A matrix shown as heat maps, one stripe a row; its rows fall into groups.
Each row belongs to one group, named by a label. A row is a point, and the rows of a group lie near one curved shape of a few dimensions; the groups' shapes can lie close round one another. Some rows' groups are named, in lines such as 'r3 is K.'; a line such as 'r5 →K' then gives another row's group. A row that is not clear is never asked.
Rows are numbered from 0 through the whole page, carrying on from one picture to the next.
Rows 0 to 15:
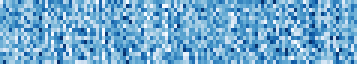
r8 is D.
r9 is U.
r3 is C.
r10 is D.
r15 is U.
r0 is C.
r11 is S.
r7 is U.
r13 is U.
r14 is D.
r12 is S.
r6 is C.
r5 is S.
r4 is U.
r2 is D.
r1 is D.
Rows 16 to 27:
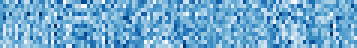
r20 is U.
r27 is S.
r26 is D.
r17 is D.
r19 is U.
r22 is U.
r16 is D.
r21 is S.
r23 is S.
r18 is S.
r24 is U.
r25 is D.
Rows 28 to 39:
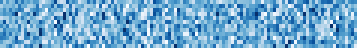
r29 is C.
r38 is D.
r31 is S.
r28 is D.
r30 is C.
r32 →S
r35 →U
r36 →U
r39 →U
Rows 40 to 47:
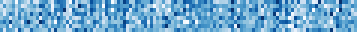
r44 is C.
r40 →S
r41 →D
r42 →S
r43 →U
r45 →U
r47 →U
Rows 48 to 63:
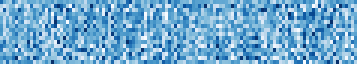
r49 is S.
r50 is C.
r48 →S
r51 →D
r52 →D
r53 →U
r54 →D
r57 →S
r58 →U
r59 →S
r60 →D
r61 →D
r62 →S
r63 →D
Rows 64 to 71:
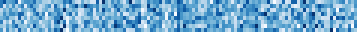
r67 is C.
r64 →S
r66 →S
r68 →U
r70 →S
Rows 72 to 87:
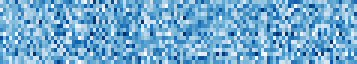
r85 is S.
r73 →D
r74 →C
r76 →S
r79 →S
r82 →U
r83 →U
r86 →S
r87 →U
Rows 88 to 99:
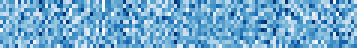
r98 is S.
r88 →U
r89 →D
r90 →U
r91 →S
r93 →C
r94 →S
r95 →C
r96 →U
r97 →S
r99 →D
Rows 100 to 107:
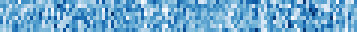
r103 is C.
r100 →S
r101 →U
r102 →D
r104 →U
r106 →D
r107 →S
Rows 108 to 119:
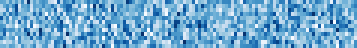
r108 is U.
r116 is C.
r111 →C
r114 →S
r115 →U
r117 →D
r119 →S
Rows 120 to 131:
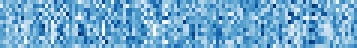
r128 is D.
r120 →S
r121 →C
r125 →D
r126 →D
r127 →D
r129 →U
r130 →D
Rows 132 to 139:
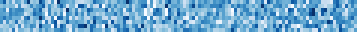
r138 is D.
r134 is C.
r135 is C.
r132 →U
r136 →U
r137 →D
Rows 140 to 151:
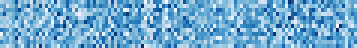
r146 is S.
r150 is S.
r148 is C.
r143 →U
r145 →U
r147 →S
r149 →D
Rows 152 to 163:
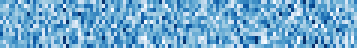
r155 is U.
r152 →S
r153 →D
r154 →S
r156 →D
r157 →C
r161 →S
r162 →S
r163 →C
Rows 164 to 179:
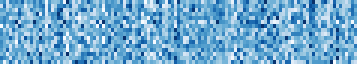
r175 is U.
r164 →C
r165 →D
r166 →D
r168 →U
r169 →S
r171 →S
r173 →U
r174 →D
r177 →C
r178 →S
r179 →U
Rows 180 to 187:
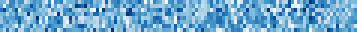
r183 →U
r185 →C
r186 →D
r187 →D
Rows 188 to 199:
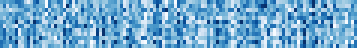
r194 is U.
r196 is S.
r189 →C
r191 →C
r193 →S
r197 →U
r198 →S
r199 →S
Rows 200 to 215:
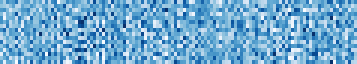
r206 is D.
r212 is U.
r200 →D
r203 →D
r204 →U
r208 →C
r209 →D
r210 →D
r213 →C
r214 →D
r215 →U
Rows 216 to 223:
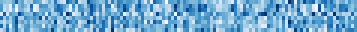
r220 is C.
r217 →S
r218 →S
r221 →D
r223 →D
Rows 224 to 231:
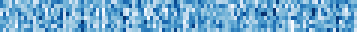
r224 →S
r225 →S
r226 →C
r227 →C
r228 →U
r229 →D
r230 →D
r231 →D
